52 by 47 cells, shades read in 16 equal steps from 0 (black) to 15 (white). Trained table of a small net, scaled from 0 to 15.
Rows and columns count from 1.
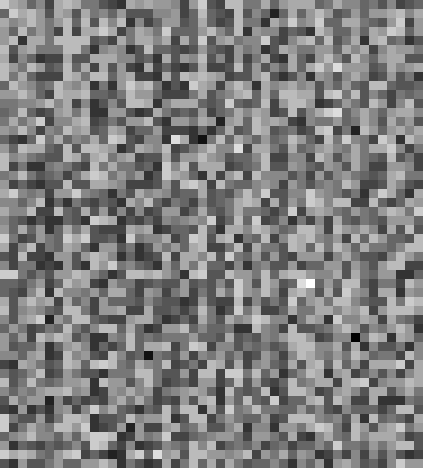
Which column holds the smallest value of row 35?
25
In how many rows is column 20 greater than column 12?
18
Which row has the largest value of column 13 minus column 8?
16
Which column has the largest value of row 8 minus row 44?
36
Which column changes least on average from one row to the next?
44
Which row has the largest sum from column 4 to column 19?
5
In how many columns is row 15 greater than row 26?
19
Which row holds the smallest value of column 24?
15
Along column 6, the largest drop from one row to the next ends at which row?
45
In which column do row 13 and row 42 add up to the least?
12
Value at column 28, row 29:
6
